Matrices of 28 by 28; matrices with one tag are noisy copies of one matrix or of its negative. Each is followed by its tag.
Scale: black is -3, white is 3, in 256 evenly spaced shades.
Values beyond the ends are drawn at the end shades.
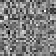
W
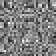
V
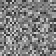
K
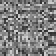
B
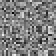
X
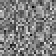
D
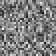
D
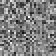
W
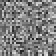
X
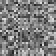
B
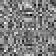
V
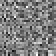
X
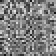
W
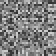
B
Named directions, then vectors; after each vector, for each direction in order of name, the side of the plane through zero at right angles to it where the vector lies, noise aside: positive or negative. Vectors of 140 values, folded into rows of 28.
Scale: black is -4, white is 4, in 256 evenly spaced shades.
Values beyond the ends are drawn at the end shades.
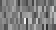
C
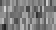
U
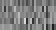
positive, negative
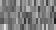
negative, negative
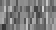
negative, positive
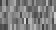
positive, positive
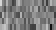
negative, negative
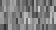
positive, positive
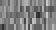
negative, positive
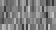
positive, negative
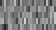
positive, positive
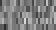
positive, positive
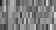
positive, positive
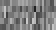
negative, positive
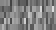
positive, negative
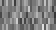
negative, negative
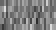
negative, positive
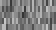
negative, negative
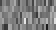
positive, positive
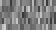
negative, negative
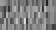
positive, negative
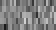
positive, positive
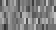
positive, positive
